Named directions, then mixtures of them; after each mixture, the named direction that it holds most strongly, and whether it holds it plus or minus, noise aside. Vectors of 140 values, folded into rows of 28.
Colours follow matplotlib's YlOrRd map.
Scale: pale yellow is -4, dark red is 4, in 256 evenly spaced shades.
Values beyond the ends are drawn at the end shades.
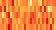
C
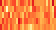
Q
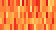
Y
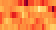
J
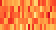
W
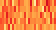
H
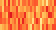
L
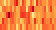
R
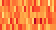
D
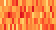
R, plus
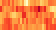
J, minus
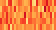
H, plus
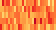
D, plus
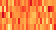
C, minus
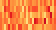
D, plus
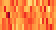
C, plus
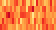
R, plus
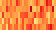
Q, minus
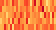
H, minus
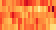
J, plus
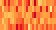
R, minus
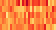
Y, plus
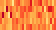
C, minus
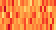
C, plus
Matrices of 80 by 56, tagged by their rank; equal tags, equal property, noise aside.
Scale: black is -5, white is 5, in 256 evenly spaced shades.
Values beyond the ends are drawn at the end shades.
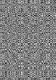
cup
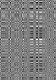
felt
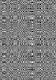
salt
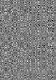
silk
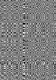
salt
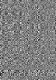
silk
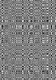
felt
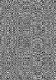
silk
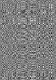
cup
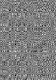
silk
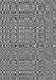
felt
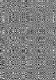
cup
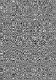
silk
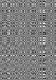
felt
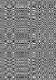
felt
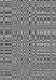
felt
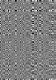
felt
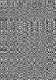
cup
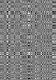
felt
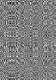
salt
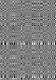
felt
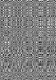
salt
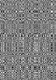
salt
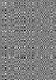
salt
